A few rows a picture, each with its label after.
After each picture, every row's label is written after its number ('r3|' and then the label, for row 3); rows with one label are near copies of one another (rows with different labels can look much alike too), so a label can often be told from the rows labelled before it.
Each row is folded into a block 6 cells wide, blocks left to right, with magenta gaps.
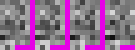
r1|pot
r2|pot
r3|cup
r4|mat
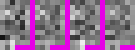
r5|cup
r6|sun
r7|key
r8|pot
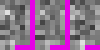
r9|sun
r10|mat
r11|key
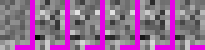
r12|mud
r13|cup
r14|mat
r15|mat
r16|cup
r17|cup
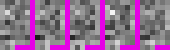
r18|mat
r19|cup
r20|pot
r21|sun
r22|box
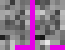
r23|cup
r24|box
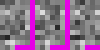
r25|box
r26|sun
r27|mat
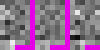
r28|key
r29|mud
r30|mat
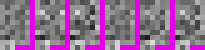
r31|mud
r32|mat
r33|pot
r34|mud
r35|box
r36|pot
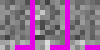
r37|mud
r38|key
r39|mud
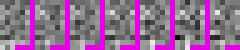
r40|mud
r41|sun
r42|key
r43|mat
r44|key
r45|cup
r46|mat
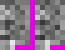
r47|key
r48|key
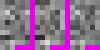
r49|mat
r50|box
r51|sun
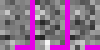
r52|mat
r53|key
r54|pot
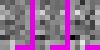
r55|key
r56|mat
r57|cup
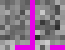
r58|mud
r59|pot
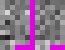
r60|mat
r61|mud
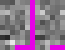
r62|box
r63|mat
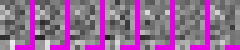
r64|key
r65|key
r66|pot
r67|cup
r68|mat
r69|mud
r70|sun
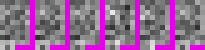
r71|mud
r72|pot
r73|box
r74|sun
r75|key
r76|pot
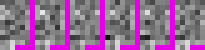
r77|key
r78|sun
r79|mat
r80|cup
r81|mat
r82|mud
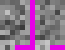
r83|pot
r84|mud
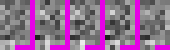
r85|mud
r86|cup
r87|key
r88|pot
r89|box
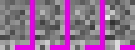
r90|mud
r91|pot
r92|pot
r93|key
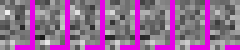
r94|sun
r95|box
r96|sun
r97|mat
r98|box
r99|mud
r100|pot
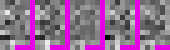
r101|mat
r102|key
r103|mud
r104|cup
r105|pot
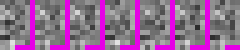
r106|key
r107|sun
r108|sun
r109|box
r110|pot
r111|sun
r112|cup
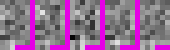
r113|key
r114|sun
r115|cup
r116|box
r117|mud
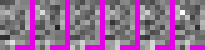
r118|box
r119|sun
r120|mud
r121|key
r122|key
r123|sun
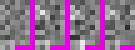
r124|mud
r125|sun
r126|key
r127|sun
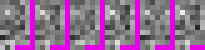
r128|pot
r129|sun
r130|box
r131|sun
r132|mat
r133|sun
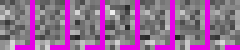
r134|key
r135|mud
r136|mat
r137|sun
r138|box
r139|cup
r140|box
